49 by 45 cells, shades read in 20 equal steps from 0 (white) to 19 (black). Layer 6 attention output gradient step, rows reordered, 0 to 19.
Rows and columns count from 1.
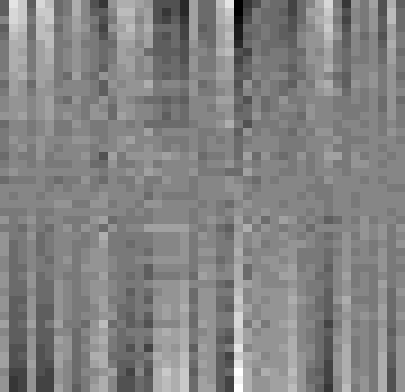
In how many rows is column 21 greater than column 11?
20
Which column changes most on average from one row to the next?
28
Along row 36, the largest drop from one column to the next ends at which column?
27
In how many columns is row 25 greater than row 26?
14
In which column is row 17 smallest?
17
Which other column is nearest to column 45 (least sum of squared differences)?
34
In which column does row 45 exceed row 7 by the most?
26
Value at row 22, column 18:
8
